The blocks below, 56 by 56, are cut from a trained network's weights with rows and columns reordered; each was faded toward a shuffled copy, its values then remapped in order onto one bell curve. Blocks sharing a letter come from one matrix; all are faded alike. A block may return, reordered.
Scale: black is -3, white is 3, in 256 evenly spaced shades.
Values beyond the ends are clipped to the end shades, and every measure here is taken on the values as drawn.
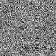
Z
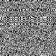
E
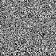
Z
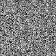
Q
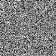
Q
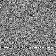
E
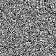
Q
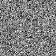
Z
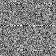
E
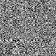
Z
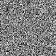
Q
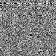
E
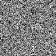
Q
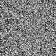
Q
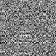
E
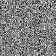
Q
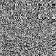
Z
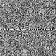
E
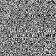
Z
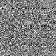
E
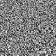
Z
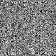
Q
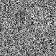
Q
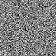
Z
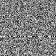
E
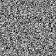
Z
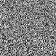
Z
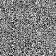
Q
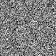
Q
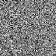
Z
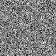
Q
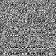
E
